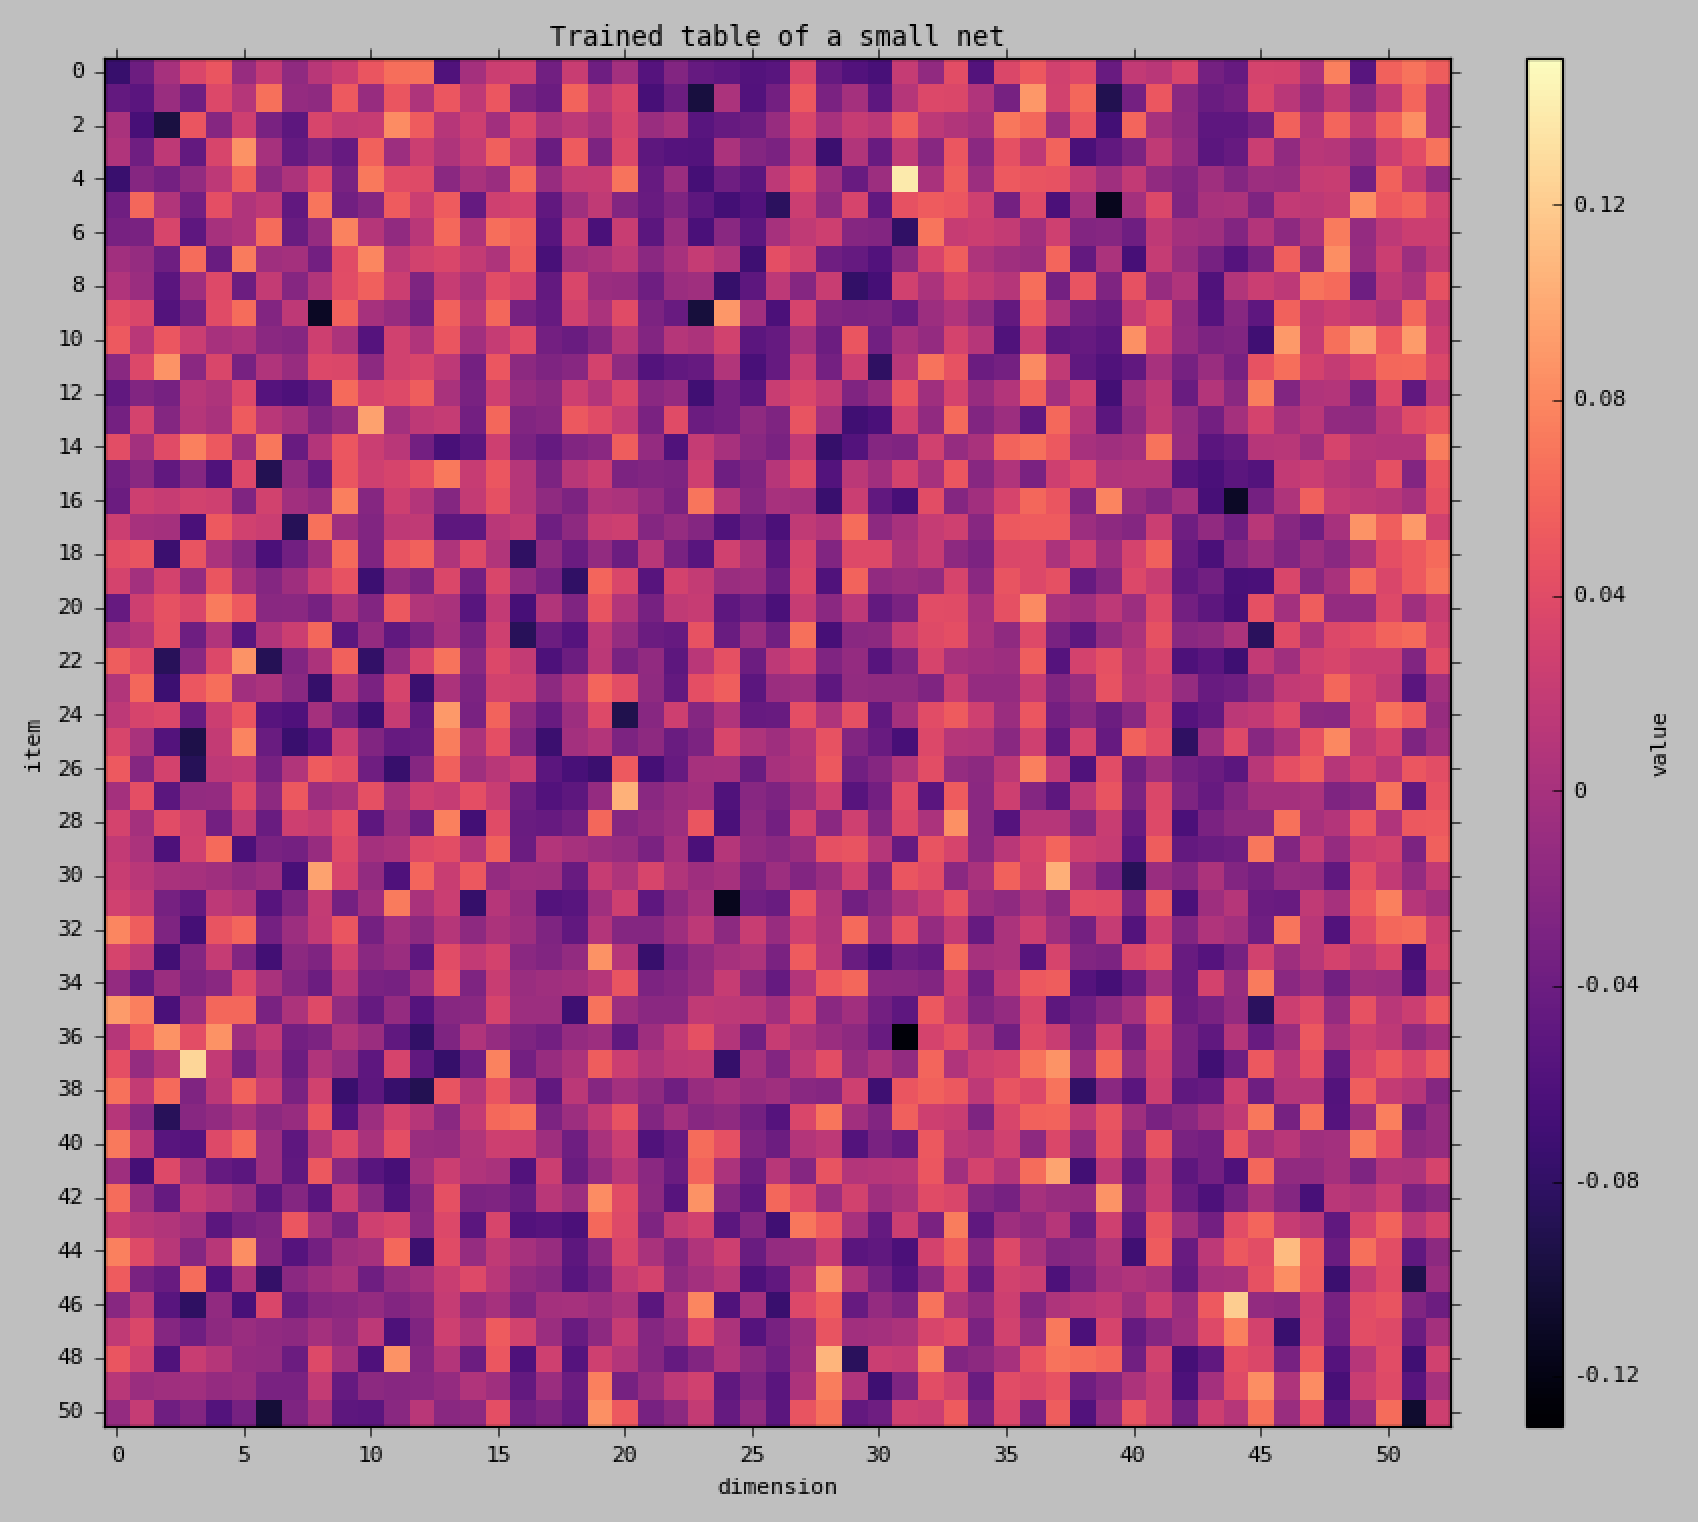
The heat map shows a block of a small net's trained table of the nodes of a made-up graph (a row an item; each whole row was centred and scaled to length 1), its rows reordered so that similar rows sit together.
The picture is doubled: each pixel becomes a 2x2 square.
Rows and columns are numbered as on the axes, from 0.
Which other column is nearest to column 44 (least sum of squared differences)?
43
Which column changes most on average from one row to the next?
2
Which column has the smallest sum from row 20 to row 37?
42
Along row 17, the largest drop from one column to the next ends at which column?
7
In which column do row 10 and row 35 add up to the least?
45
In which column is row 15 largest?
13
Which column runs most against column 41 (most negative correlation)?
16
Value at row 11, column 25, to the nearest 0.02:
-0.06
